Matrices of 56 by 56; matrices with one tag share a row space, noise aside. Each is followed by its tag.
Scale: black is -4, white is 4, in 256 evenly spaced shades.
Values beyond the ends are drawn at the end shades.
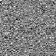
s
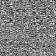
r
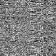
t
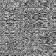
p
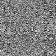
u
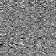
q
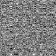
r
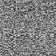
s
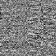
t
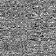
t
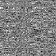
t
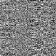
t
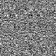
s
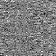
t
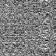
p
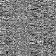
t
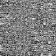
t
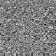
u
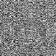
s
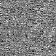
t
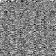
q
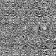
p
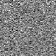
s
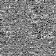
t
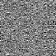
u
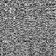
s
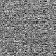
p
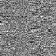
t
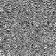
u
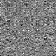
u
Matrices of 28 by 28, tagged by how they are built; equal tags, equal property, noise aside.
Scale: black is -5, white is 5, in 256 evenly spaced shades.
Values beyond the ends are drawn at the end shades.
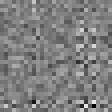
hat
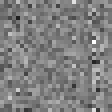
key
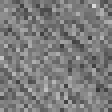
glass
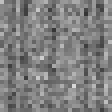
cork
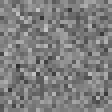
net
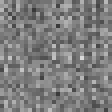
cork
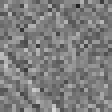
glass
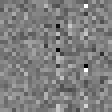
key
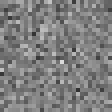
cork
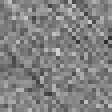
glass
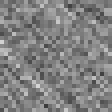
glass
